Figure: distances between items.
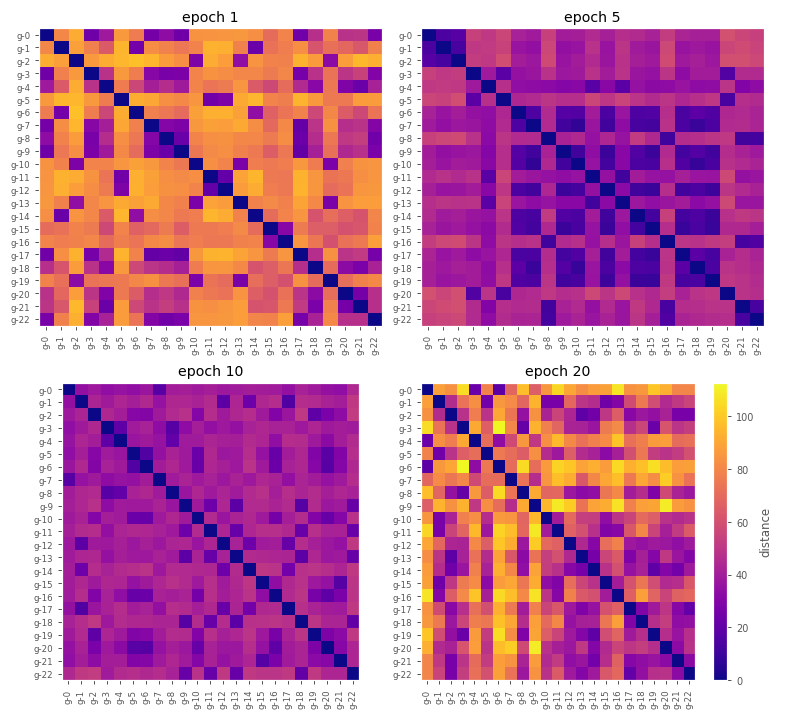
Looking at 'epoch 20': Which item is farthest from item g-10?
g-9
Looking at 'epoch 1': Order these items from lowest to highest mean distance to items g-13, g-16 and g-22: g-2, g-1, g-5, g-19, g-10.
g-19, g-10, g-2, g-1, g-5
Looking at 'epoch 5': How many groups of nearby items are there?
5
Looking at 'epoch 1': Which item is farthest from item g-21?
g-2
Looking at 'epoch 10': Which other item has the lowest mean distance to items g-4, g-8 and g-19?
g-3
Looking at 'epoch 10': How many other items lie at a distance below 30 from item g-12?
3
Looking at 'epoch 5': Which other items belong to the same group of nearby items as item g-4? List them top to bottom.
g-11, g-13
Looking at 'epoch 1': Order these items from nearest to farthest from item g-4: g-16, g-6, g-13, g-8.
g-8, g-6, g-16, g-13
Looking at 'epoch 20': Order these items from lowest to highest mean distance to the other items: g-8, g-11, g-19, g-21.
g-21, g-19, g-8, g-11
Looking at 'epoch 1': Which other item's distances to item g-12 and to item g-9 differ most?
g-17
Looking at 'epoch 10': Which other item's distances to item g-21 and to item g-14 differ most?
g-15
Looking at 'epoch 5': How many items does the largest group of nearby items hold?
10
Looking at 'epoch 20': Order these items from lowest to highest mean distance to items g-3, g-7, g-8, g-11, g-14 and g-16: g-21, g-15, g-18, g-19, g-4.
g-19, g-21, g-15, g-18, g-4
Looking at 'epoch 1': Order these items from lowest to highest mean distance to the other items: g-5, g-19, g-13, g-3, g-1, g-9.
g-9, g-3, g-19, g-1, g-13, g-5
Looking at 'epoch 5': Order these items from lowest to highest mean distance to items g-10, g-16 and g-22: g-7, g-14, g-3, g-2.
g-7, g-14, g-3, g-2
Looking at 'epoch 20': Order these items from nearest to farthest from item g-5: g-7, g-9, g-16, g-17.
g-16, g-17, g-7, g-9
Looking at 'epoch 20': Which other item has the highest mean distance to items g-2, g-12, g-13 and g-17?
g-6
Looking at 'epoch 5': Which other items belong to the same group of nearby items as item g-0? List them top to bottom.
g-1, g-2
